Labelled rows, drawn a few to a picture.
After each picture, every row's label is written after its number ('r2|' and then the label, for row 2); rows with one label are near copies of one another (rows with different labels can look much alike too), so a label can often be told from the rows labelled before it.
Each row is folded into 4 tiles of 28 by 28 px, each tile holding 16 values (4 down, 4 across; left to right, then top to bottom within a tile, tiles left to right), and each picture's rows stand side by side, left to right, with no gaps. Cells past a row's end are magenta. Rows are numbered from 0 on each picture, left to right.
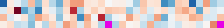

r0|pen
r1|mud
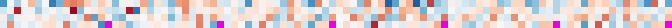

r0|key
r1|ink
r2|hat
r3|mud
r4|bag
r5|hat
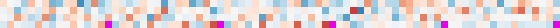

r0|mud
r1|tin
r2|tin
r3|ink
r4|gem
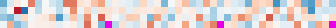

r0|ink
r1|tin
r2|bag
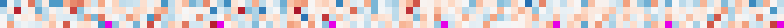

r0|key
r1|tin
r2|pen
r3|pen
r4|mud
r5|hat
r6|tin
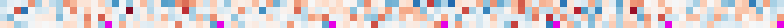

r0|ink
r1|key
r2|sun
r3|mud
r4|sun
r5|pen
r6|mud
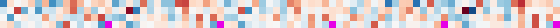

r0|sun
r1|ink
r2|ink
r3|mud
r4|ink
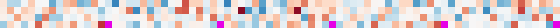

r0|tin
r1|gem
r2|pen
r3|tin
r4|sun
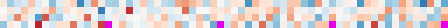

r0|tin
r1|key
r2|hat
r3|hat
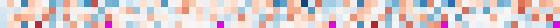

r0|hat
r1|gem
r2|mud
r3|hat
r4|sun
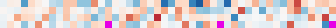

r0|hat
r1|bag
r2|sun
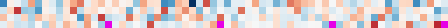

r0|pen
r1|mud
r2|key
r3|tin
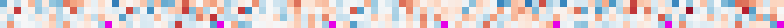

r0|key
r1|sun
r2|ink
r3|ink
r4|mud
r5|gem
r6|key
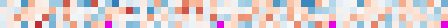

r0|hat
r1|gem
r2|bag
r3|hat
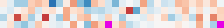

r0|bag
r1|ink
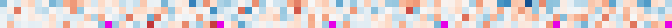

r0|key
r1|tin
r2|ink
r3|key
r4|mud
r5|bag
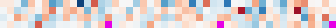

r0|mud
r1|mud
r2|pen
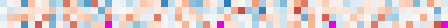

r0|hat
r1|bag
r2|pen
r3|tin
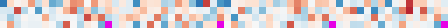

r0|sun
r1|hat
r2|sun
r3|gem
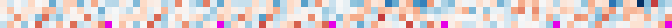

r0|tin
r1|hat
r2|tin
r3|bag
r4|gem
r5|mud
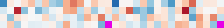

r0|sun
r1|pen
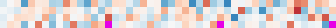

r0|hat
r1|mud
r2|sun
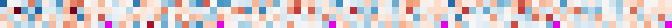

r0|pen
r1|hat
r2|gem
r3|pen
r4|sun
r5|pen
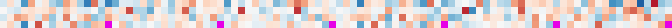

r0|hat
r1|pen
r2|key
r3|hat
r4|ink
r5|mud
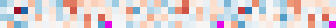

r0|ink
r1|gem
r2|ink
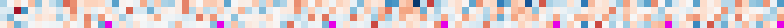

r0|ink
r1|sun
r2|sun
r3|mud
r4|mud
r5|hat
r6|hat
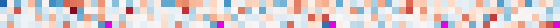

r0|key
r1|key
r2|sun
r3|gem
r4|tin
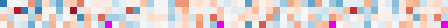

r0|pen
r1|ink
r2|hat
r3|pen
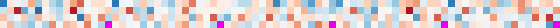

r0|pen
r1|pen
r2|bag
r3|pen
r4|sun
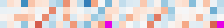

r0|hat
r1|tin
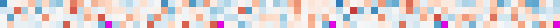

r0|sun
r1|tin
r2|ink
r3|sun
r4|bag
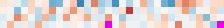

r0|mud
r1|key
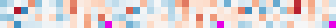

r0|ink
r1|ink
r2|gem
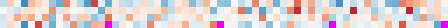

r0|hat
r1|tin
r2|gem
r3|key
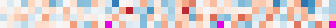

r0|bag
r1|pen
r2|bag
